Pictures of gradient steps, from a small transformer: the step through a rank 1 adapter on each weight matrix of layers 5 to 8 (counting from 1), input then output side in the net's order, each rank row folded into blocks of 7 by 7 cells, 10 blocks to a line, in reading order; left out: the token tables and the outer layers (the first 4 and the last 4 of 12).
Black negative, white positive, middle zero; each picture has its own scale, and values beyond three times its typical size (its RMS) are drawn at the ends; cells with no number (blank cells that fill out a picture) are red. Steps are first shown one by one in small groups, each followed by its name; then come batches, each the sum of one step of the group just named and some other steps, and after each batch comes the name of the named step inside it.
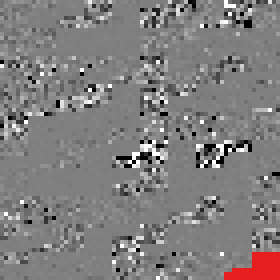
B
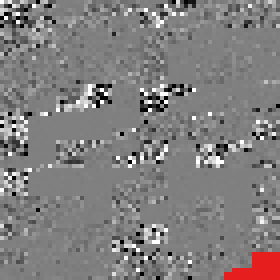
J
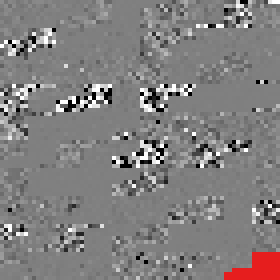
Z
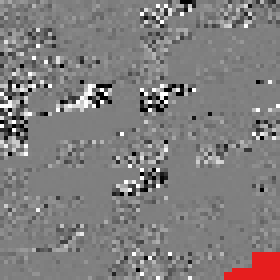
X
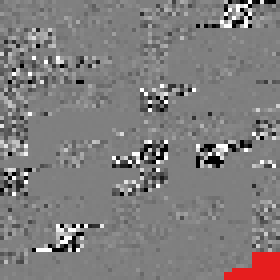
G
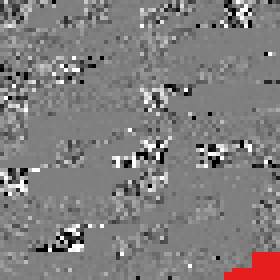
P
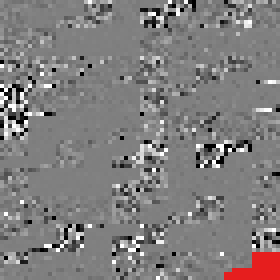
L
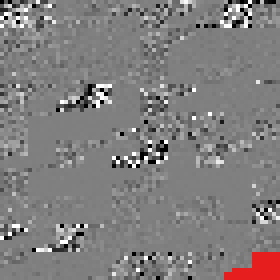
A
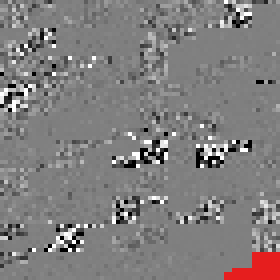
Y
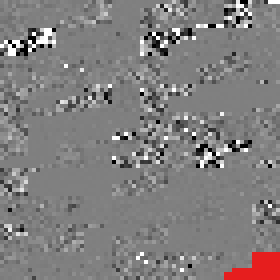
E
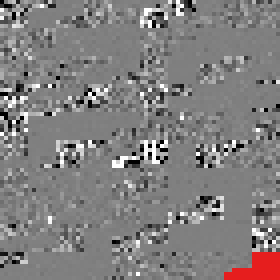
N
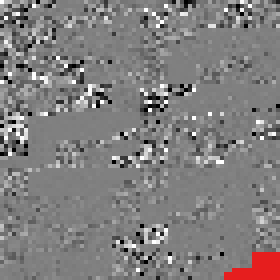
J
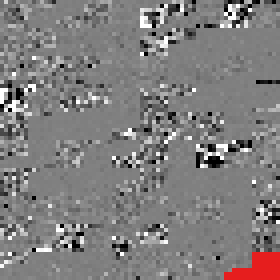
G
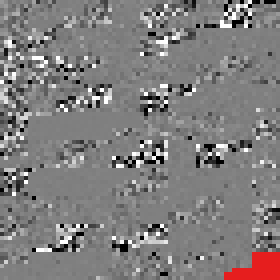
G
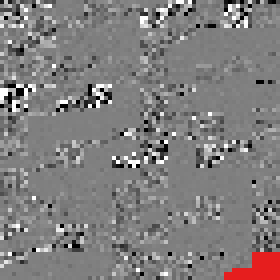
A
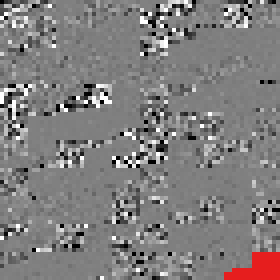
A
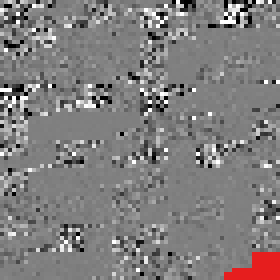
J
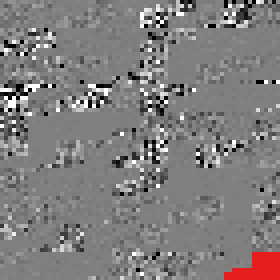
X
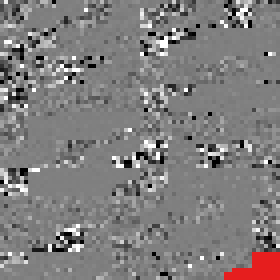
P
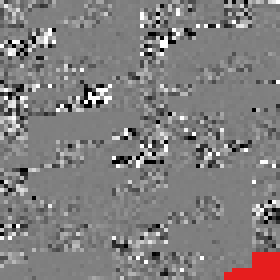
E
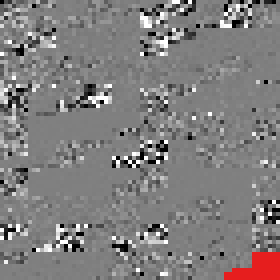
A
